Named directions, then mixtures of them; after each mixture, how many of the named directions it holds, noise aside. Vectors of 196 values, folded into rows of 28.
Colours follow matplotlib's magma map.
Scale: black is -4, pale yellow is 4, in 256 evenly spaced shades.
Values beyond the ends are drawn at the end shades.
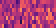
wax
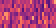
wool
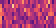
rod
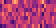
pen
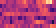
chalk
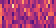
one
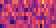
two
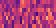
one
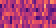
four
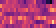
one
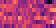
two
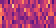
one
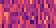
two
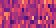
four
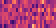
two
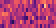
four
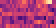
two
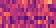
three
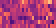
four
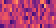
two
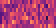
three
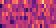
two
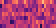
two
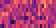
four
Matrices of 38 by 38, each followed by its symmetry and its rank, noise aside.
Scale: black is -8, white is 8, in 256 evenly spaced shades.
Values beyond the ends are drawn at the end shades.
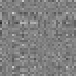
no symmetry, rank three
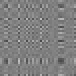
symmetric, rank one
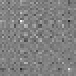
symmetric, rank three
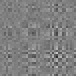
symmetric, rank one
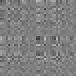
symmetric, rank two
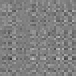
no symmetry, rank two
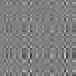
no symmetry, rank one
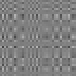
no symmetry, rank one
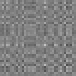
symmetric, rank one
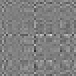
antisymmetric, rank two
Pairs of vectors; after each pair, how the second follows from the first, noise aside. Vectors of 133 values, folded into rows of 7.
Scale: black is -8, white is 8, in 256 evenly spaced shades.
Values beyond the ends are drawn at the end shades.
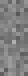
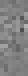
wrapped around, negated, partly zeroed.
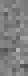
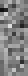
reversed, scaled up.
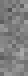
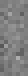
wrapped around, partly zeroed.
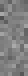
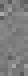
partly zeroed.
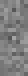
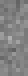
negated, partly zeroed.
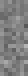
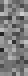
reversed, scaled up.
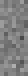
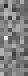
reversed, negated, scaled up.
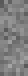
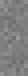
negated, shrunk.
